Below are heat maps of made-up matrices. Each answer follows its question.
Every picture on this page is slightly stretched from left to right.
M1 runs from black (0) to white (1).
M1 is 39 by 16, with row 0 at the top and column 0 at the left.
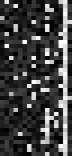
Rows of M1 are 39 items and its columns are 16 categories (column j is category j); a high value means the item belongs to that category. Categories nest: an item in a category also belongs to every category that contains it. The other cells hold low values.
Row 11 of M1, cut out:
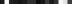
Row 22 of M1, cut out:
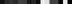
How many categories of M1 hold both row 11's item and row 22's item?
1
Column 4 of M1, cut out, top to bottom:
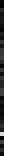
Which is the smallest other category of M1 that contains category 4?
10
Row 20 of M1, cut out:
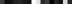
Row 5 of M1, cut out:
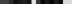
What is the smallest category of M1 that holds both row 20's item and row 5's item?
7
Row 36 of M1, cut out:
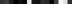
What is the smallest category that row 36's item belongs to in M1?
6
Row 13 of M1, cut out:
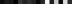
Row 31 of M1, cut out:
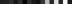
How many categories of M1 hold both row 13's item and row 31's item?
3
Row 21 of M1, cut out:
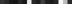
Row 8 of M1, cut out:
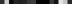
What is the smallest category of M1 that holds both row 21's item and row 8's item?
13
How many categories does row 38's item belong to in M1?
2
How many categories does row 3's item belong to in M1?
1
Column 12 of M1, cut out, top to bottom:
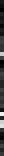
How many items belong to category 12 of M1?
4
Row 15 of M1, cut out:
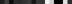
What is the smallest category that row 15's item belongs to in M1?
11
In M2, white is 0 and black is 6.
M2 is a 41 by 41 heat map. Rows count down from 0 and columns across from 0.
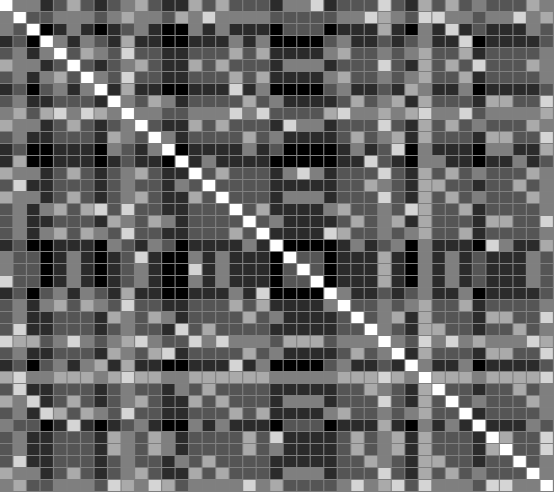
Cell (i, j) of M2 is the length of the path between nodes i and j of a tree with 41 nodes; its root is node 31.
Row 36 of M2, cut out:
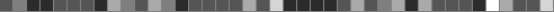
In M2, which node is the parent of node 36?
40
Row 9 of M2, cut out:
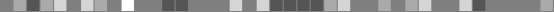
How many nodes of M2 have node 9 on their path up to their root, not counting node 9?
10
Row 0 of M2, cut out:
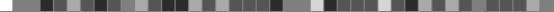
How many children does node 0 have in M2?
1
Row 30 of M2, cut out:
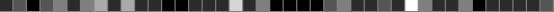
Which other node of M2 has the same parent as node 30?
7
